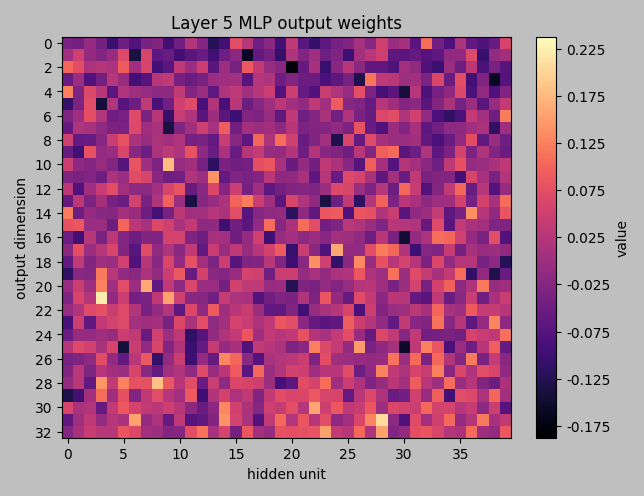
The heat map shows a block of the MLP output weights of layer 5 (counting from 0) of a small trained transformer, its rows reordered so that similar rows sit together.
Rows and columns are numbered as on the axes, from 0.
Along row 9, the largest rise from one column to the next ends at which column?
2
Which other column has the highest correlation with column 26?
23
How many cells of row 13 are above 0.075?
5
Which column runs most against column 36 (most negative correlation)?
35
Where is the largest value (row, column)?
21, 3
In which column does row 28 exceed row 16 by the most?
8
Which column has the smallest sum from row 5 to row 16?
32
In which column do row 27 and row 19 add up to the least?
0
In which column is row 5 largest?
24
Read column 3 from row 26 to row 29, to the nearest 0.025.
0.075 0.025 0.15 0.1
